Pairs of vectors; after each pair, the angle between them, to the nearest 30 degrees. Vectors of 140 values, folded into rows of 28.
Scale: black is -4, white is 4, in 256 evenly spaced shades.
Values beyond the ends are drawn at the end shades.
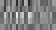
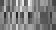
150 degrees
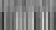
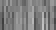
30 degrees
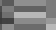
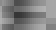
120 degrees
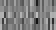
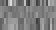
60 degrees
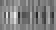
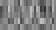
90 degrees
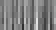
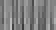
30 degrees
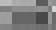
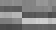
90 degrees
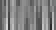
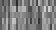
60 degrees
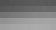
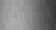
90 degrees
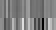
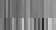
30 degrees
